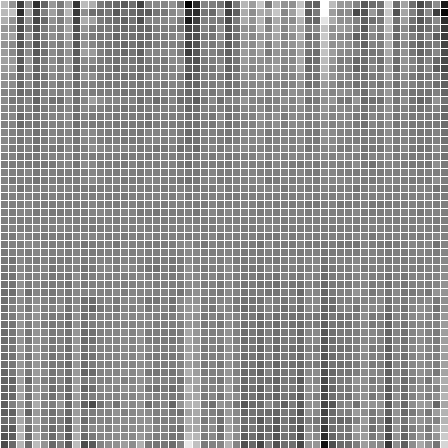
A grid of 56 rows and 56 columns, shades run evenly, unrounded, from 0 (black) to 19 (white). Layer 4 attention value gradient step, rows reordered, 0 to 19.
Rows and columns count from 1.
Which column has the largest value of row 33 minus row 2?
56
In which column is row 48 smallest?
41
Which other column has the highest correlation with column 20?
21
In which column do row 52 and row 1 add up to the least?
24
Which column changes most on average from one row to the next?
55
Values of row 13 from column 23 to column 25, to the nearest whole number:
8 8 7
